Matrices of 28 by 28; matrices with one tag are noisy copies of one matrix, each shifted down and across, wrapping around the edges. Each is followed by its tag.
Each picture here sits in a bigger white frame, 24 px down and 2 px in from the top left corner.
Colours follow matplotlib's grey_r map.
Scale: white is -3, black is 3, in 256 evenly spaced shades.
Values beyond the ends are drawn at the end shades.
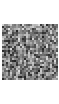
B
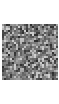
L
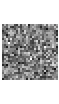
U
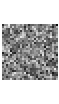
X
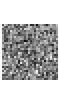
B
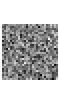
L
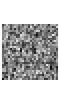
B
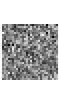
U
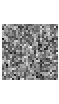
U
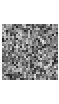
X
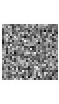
B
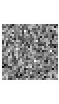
X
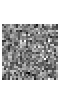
B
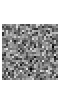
L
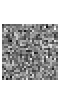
B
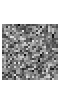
U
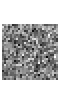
X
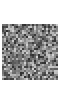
L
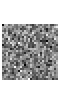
X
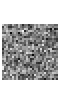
B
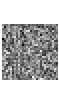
X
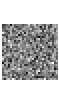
B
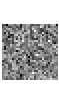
U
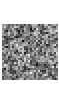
X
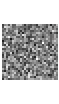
L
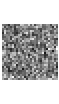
B
